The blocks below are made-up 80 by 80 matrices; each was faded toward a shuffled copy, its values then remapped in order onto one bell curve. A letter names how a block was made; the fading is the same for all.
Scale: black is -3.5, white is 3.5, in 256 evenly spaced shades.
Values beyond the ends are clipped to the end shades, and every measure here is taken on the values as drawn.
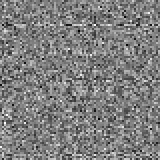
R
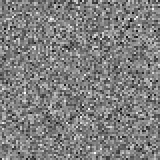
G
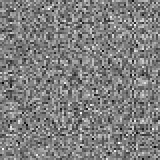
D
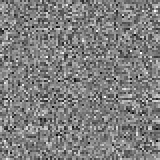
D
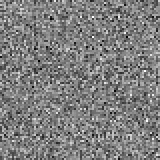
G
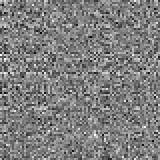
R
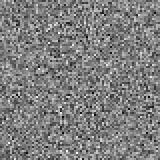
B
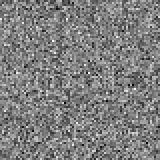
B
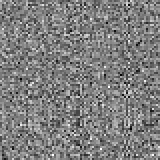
D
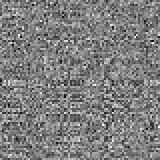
D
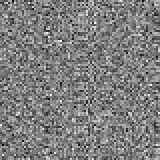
D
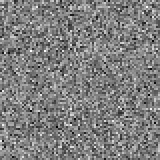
G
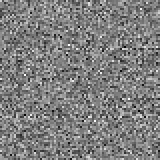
B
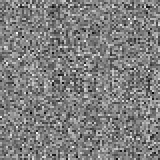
B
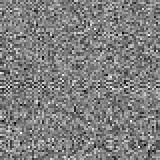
D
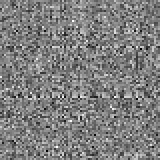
R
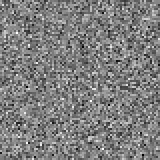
G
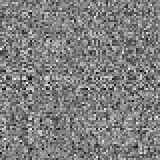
R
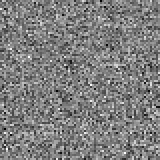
G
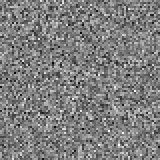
G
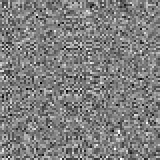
D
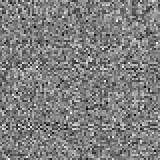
R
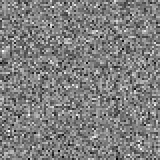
B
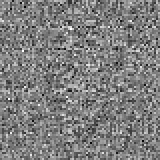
R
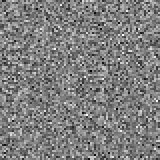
B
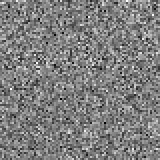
G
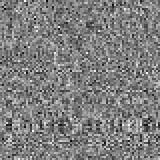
R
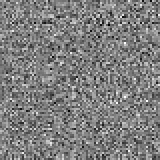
D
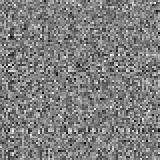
R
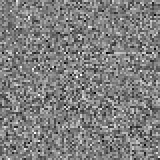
G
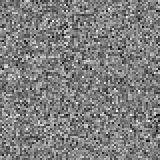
G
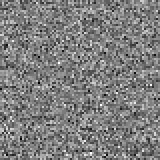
B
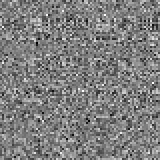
R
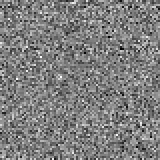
G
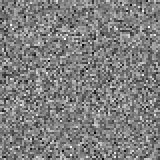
G
